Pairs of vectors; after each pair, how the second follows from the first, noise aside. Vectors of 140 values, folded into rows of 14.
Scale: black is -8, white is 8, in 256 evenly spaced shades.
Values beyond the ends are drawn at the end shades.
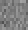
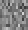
reversed, scaled up.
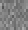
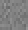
wrapped around, negated, shrunk.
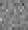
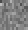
shuffled.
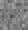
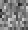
wrapped around, scaled up.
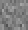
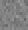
reversed, negated, shrunk.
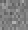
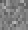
copied.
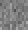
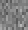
wrapped around, negated.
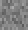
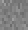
wrapped around, negated, shrunk.
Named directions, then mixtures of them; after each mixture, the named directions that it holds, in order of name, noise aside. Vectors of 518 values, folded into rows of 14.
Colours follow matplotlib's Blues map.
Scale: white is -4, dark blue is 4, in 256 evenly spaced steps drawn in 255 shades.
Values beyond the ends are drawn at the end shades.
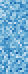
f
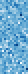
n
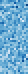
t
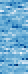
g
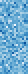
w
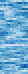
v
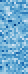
n, v, w.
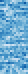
f, v.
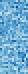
t, v.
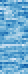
v.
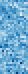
n, v.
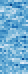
g, n, v.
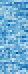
f, n, v.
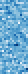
n, v.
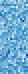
t.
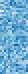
f, g, n.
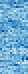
g, t.
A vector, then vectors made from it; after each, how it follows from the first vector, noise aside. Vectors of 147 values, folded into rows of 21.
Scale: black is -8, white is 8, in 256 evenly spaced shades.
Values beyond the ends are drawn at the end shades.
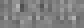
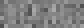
wrapped around, negated.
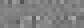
partly zeroed.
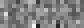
wrapped around, scaled up.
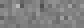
partly zeroed.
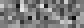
negated, scaled up.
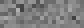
sign-scrambled.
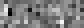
wrapped around, scaled up.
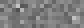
sign-scrambled.
